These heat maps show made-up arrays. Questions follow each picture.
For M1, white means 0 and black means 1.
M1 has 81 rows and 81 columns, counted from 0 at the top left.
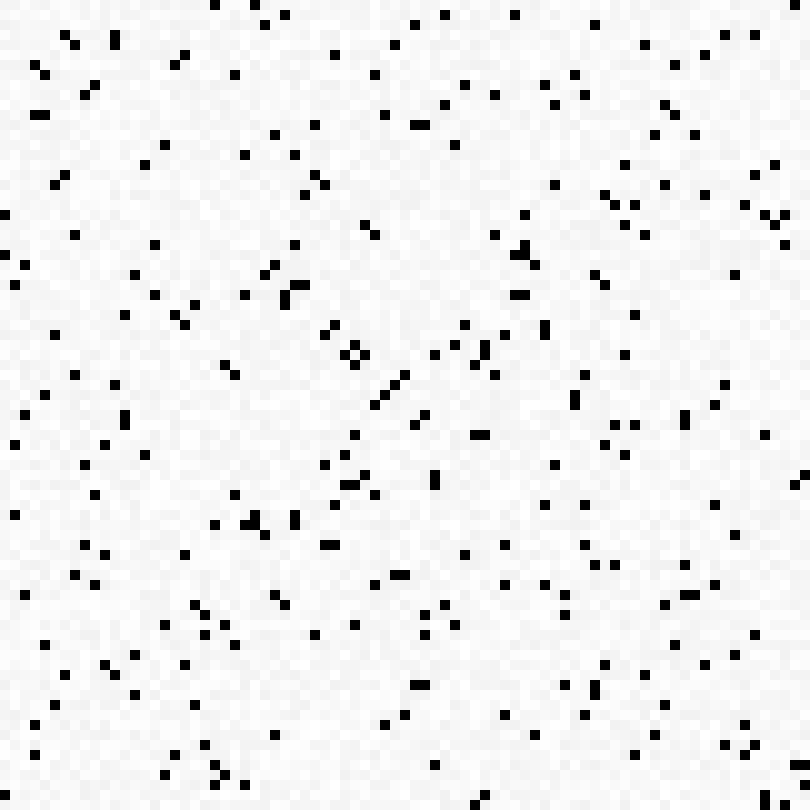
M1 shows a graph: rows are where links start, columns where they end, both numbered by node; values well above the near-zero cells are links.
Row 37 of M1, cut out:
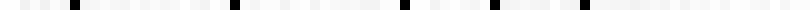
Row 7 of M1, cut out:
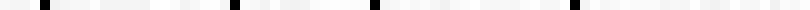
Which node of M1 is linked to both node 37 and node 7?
node 23
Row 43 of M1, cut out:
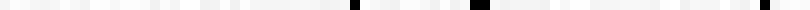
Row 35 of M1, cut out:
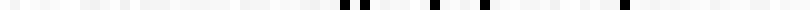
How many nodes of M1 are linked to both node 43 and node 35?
1
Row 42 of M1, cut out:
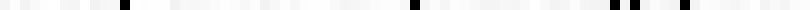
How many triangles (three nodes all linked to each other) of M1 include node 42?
2
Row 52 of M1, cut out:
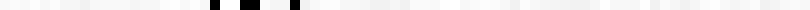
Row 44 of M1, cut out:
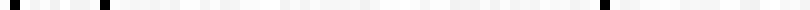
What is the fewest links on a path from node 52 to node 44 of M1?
4
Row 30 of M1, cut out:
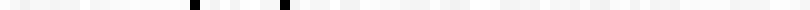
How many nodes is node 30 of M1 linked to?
2
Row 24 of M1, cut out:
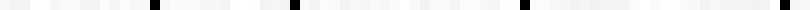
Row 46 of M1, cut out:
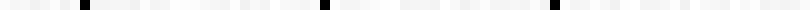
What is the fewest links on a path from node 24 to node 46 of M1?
7
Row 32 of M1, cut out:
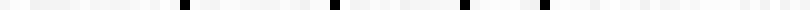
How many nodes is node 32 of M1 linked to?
4
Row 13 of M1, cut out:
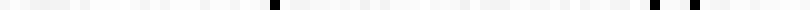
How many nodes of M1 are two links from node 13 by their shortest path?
3
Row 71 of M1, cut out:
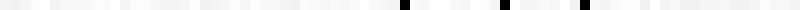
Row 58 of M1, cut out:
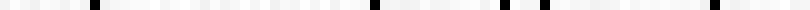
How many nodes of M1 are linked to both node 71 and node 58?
1
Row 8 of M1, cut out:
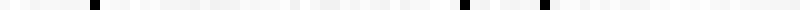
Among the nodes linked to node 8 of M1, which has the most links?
node 54
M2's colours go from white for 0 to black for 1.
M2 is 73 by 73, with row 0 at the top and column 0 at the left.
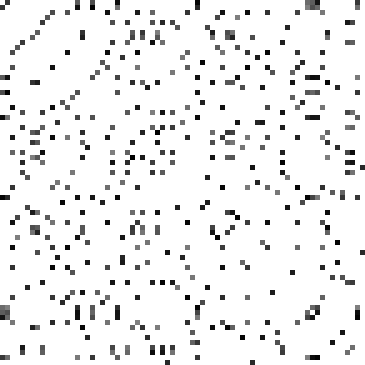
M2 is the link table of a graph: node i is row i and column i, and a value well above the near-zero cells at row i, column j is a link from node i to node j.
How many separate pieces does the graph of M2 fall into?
3
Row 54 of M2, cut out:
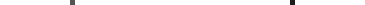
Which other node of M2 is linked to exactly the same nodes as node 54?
node 19
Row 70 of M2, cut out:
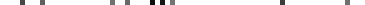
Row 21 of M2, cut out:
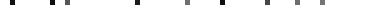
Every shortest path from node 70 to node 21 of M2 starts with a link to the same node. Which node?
node 30
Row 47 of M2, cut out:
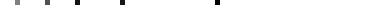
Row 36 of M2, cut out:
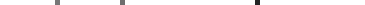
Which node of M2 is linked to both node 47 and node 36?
node 24
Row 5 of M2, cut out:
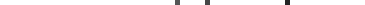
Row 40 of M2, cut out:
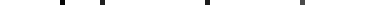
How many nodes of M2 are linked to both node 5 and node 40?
1
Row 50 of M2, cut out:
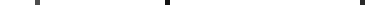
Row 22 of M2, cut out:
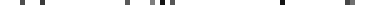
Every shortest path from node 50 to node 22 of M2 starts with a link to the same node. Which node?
node 7
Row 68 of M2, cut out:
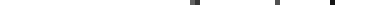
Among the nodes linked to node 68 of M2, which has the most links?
node 39
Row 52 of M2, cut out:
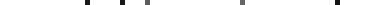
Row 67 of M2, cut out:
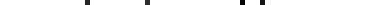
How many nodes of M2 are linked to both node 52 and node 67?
3
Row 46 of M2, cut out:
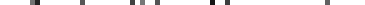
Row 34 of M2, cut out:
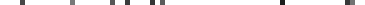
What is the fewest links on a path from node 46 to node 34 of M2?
4
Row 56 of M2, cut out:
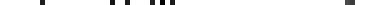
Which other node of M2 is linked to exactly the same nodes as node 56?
node 4
